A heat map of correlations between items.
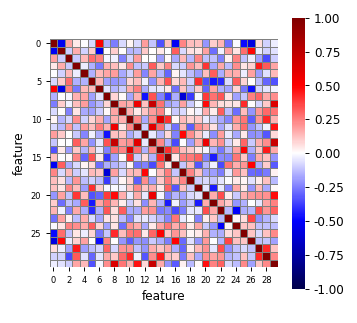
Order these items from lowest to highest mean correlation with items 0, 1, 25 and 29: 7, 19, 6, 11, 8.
6, 7, 19, 11, 8
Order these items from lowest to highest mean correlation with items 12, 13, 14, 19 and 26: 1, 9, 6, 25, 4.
6, 4, 9, 1, 25
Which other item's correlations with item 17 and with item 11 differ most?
7
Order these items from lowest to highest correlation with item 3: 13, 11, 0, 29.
11, 0, 29, 13
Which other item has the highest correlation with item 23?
26
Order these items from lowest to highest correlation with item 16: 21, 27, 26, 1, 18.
27, 21, 18, 1, 26
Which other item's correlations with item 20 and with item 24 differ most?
22
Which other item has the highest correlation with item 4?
21
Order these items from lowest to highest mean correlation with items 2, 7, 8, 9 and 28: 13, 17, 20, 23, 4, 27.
17, 23, 4, 27, 20, 13
